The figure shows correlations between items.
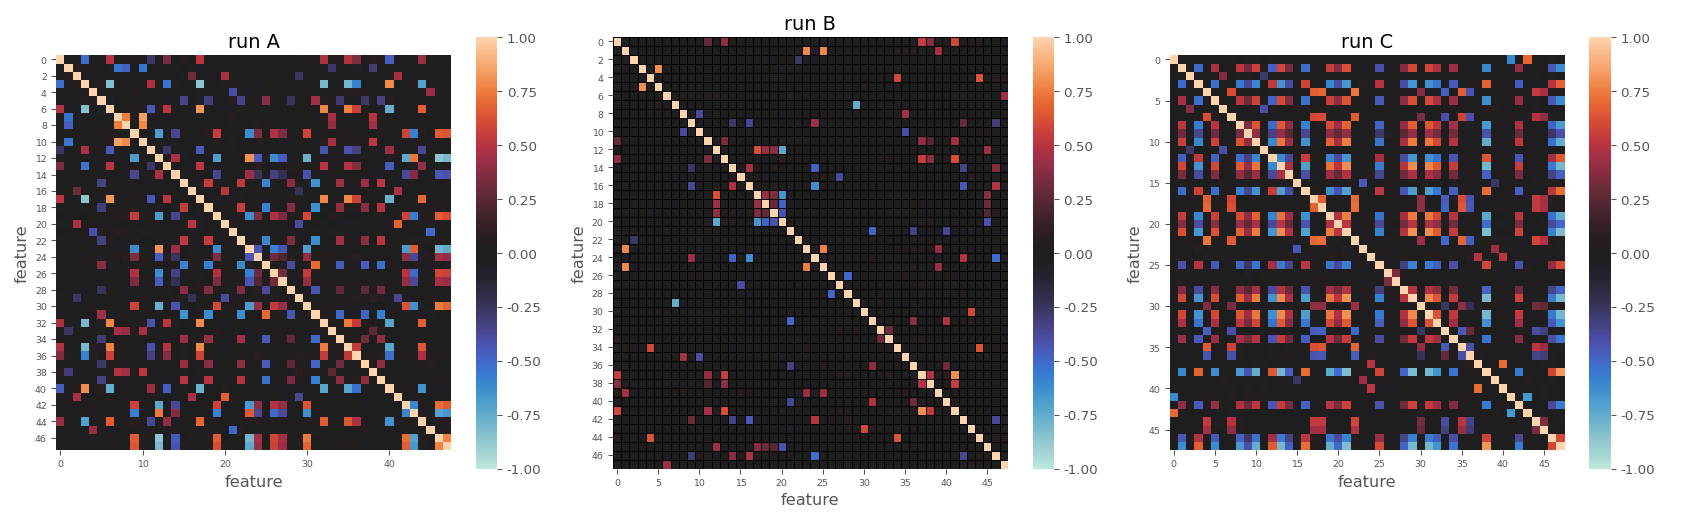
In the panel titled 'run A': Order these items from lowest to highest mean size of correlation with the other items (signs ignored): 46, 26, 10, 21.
21, 10, 26, 46
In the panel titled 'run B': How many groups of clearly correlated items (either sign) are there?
15
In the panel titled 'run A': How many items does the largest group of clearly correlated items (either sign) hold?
13
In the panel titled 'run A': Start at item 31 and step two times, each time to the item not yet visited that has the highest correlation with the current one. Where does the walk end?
5
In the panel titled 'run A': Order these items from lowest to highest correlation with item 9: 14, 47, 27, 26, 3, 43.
43, 14, 3, 27, 26, 47
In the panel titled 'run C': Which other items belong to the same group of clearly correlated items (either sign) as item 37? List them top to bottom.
24, 40
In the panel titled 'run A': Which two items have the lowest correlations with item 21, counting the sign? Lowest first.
45, 4
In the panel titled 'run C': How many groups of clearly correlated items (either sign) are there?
7
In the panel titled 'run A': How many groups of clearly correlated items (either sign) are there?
6
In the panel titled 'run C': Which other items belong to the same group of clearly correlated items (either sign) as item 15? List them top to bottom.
23, 39
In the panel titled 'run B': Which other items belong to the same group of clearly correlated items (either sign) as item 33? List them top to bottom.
32
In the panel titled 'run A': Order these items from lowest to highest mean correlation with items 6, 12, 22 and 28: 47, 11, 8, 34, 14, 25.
25, 47, 11, 8, 14, 34
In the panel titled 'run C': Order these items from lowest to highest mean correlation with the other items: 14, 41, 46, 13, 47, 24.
47, 46, 41, 24, 14, 13
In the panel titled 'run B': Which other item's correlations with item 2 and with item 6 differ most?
47
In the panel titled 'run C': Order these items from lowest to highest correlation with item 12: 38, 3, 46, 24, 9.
9, 24, 46, 3, 38
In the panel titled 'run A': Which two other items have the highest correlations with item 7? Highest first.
10, 8
